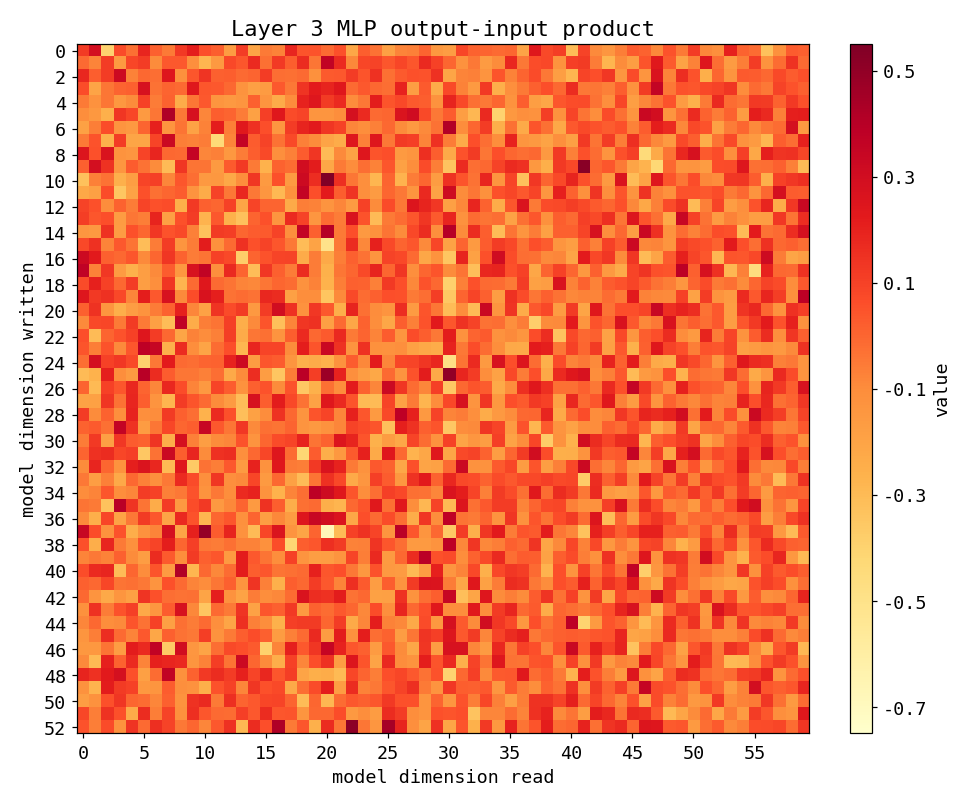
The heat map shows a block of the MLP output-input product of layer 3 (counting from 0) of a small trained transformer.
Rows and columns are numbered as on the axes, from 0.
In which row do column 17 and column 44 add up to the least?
38
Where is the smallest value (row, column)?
37, 20
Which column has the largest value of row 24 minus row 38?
1
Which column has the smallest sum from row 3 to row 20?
3
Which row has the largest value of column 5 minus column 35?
23
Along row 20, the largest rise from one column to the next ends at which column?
33
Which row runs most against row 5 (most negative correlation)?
40
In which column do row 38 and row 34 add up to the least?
17
